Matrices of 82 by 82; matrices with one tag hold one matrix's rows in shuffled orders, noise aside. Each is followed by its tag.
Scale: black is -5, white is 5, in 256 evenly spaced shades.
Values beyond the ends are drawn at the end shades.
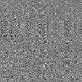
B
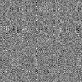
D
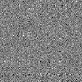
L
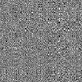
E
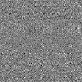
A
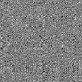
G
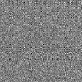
A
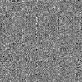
D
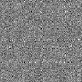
A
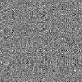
G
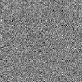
G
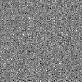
L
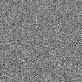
D
